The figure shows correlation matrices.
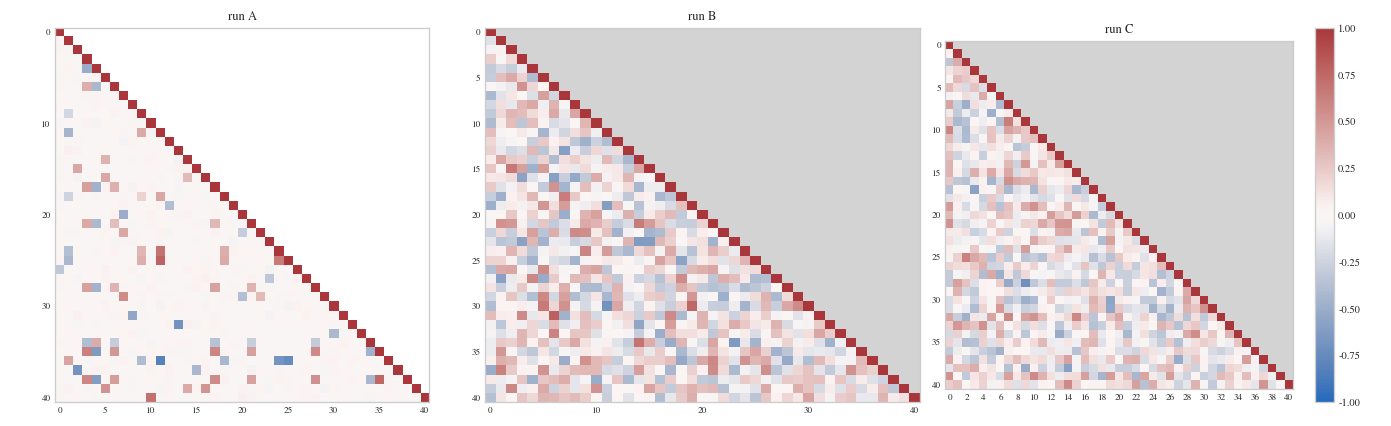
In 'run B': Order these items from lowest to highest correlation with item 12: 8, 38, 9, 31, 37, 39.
9, 8, 37, 39, 31, 38
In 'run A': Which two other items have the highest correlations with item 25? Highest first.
11, 24
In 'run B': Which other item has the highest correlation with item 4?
27
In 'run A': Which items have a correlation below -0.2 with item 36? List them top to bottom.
9, 11, 18, 24, 25
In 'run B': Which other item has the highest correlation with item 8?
22
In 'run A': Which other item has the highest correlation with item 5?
39
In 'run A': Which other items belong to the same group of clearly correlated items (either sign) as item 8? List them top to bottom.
31
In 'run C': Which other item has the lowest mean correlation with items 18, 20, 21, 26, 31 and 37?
27
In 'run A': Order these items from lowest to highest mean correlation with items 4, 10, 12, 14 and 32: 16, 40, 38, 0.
38, 0, 16, 40
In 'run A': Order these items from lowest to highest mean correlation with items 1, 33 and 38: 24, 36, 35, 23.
24, 23, 36, 35
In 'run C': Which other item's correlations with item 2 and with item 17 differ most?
25
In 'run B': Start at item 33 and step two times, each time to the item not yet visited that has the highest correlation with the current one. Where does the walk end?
31
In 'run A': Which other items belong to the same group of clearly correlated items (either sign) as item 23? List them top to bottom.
27
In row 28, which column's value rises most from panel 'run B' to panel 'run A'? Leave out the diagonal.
35
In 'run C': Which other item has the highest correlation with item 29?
34
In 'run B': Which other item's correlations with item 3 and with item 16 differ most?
6
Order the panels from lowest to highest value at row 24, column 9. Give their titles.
run A, run C, run B
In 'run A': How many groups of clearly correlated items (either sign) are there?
12
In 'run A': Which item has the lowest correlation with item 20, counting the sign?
7
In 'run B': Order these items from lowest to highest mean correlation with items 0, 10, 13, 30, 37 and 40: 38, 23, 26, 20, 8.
38, 23, 8, 20, 26
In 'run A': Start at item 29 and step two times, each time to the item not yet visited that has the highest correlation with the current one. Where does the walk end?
22
